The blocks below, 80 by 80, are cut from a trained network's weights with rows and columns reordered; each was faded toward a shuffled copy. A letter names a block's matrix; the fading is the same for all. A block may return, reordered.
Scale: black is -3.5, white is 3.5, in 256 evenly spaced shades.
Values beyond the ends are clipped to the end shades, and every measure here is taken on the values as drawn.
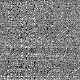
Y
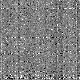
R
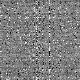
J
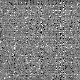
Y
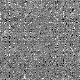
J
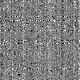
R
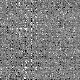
J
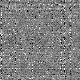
Y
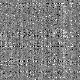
R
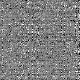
J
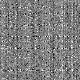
R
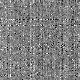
R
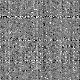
R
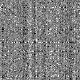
R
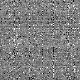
Y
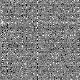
J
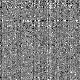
R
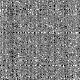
R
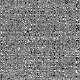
J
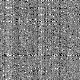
R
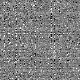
Y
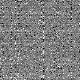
J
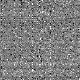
Y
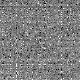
Y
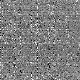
J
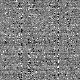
J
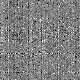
R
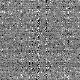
Y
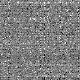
Y
